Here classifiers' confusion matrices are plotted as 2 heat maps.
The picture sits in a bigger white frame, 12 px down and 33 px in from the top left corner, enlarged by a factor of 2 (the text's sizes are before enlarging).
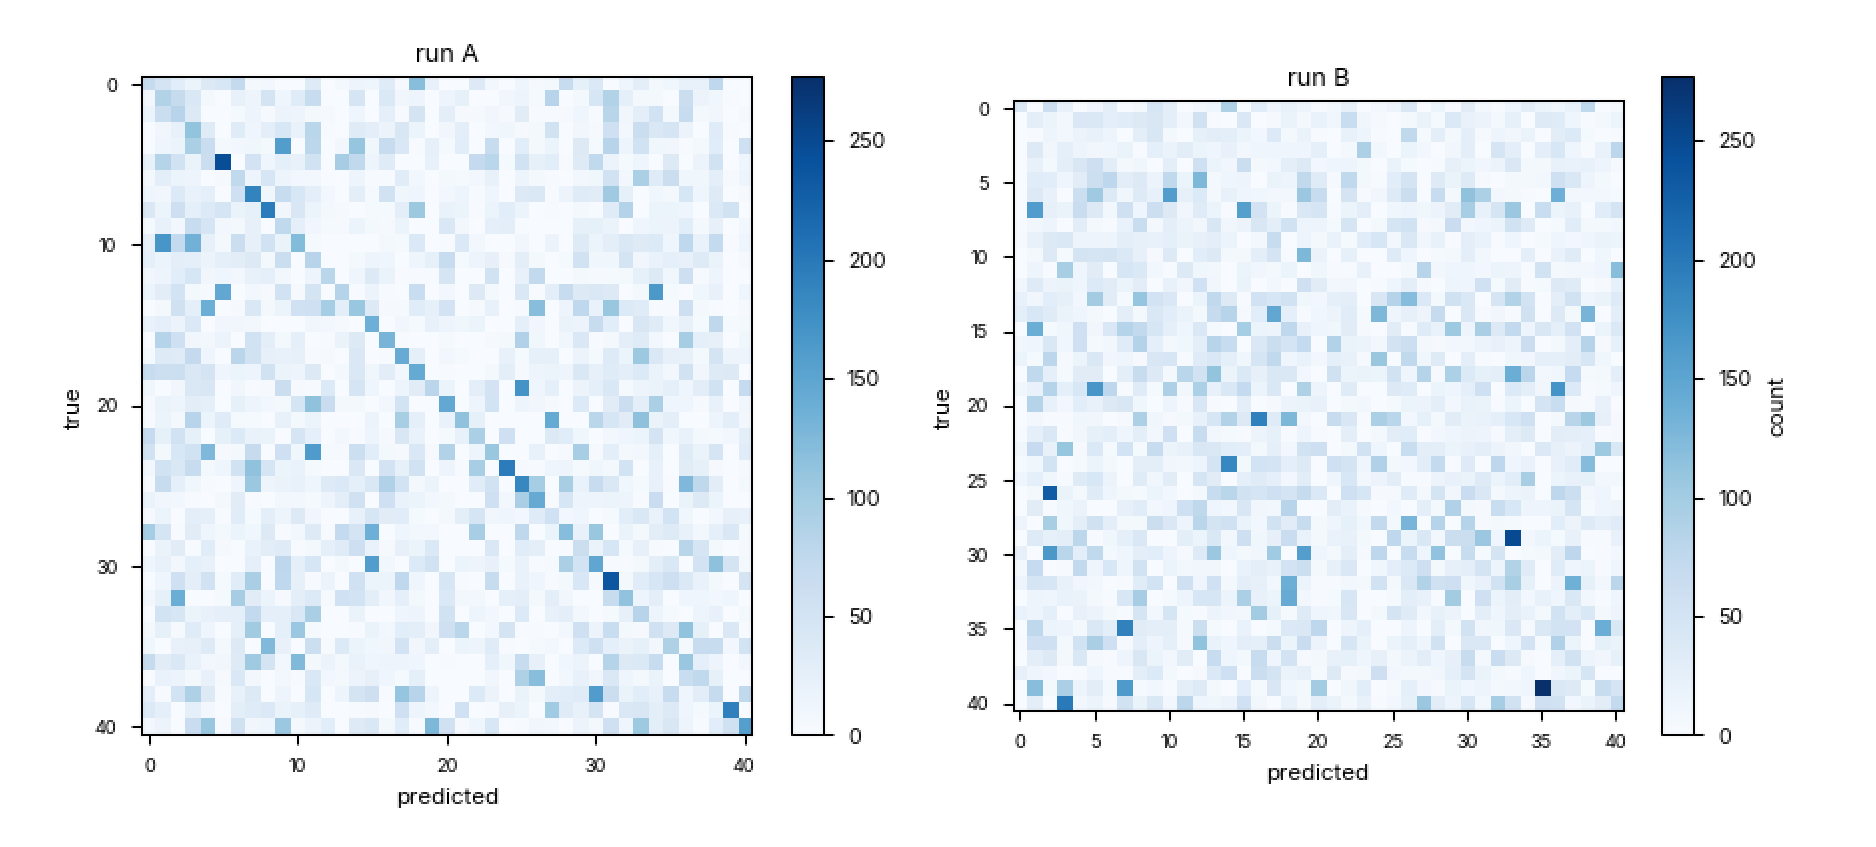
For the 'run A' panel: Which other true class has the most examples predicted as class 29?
23
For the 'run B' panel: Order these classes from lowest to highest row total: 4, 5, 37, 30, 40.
4, 37, 5, 40, 30
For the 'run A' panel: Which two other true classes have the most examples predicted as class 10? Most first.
36, 34
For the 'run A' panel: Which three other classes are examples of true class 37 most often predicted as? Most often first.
26, 25, 36
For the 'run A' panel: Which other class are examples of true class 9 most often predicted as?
3
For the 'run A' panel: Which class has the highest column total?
31
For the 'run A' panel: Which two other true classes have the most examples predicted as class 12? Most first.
14, 20
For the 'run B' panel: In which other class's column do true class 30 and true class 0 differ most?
19
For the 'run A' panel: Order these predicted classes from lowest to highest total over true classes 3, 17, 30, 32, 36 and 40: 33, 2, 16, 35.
16, 35, 2, 33
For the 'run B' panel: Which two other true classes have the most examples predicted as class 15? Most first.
7, 33
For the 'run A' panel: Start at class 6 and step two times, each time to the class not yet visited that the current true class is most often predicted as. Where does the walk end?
11
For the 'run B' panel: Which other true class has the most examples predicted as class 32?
40
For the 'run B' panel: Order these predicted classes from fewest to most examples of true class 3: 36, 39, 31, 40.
31, 39, 36, 40
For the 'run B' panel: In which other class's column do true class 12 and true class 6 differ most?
10
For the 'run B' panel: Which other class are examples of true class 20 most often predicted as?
1
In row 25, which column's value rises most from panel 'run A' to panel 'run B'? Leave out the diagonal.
34
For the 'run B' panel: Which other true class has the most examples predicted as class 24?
14
